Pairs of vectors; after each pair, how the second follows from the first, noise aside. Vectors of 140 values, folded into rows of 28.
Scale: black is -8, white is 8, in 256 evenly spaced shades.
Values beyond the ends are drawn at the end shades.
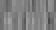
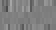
reversed, partly zeroed.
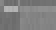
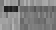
negated, scaled up.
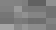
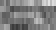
reversed, scaled up.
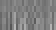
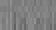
negated, shrunk.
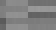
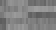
copied.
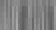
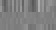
reversed, partly zeroed.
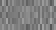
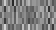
reversed, negated, scaled up.
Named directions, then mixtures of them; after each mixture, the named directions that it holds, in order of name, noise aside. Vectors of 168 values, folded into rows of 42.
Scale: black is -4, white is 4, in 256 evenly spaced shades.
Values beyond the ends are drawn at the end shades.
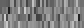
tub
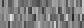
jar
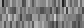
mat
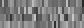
jar, tub.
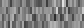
jar, mat.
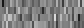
jar, mat, tub.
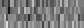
tub.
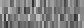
tub.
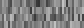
jar, mat, tub.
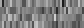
mat.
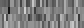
tub.
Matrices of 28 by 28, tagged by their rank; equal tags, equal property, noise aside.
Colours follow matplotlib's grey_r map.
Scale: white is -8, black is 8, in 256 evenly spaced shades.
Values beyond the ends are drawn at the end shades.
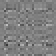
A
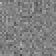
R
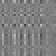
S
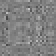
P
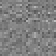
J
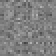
P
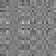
A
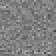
R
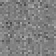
R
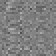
P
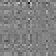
A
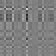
S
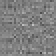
P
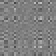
S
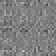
R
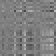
S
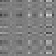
S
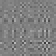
A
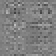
J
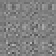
P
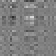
A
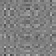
A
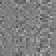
R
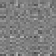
P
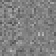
P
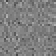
R
